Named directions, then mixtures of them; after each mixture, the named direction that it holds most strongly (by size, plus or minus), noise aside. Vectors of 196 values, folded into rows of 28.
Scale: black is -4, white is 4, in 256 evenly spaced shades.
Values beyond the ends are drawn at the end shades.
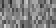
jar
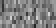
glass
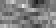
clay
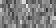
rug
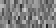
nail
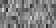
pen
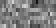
clay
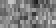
clay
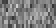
pen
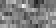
clay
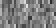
rug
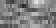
clay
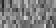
jar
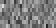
nail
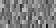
nail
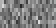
nail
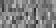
glass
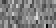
pen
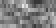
clay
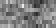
clay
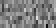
glass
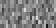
nail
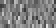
nail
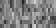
rug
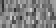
glass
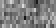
clay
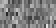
pen
